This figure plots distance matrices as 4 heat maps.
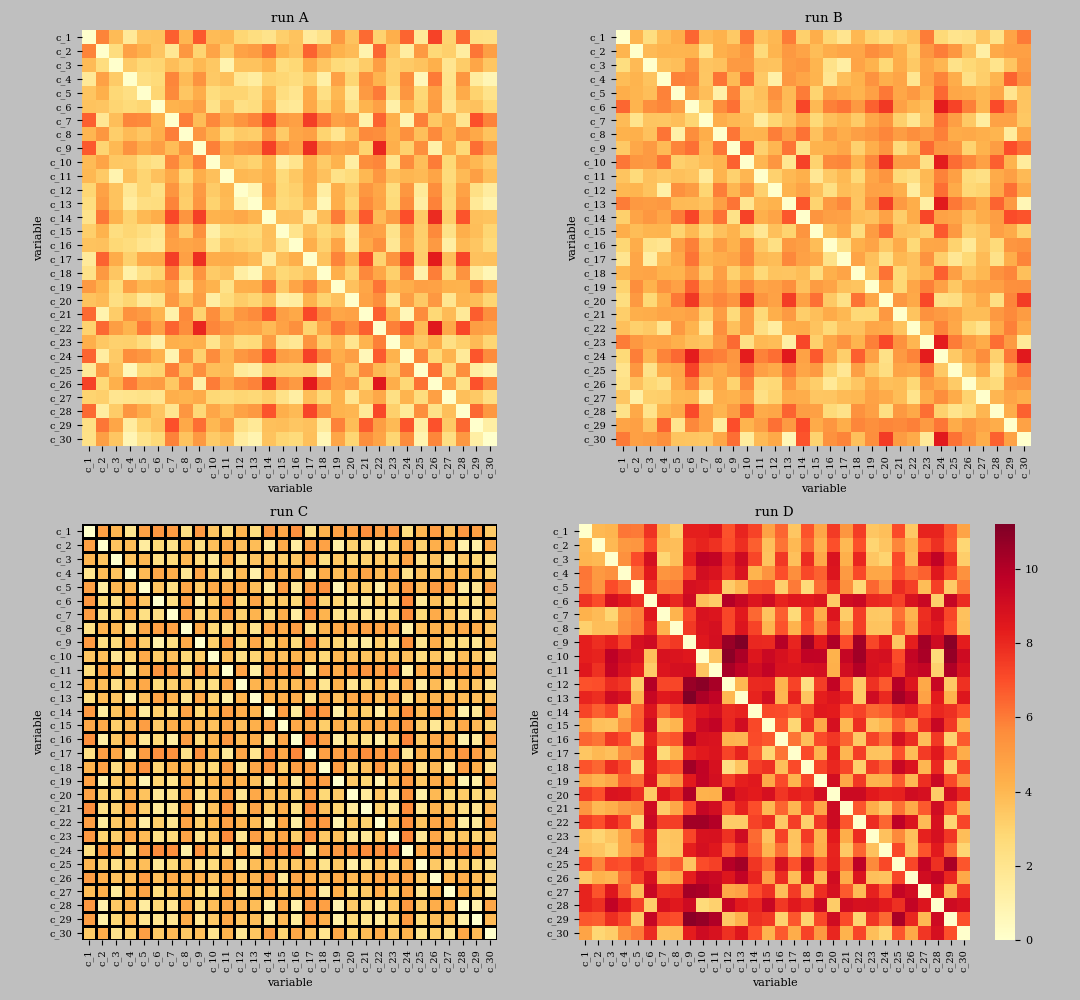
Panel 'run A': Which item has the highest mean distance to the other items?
c_22
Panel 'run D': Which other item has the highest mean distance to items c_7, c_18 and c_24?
c_10
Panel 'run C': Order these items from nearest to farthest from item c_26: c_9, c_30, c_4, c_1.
c_30, c_4, c_9, c_1
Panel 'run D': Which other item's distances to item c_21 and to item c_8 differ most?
c_1
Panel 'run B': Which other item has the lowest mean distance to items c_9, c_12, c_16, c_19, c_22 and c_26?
c_4
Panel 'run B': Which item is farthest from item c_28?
c_6
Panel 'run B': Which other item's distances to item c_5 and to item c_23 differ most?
c_8
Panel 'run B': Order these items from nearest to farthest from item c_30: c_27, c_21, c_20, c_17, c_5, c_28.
c_5, c_27, c_21, c_17, c_28, c_20
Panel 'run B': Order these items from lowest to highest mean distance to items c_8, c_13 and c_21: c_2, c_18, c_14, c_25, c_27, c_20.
c_18, c_27, c_2, c_25, c_14, c_20
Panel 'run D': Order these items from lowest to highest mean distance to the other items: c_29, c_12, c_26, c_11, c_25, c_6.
c_26, c_29, c_12, c_25, c_6, c_11
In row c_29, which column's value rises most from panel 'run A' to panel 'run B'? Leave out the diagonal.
c_4
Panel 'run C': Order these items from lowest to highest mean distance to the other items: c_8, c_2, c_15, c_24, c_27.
c_2, c_27, c_8, c_15, c_24
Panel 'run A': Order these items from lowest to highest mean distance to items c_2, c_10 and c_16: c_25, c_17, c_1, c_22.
c_25, c_1, c_17, c_22
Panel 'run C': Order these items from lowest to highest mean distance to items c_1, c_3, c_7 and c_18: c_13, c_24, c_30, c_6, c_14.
c_30, c_6, c_13, c_14, c_24
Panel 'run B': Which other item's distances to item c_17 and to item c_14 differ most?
c_3
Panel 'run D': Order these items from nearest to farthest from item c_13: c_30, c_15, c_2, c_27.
c_27, c_2, c_30, c_15
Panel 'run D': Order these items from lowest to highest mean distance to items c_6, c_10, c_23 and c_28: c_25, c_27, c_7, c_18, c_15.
c_25, c_7, c_15, c_18, c_27
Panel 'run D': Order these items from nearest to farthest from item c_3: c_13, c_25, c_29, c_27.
c_25, c_29, c_27, c_13
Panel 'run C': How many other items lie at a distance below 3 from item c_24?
6
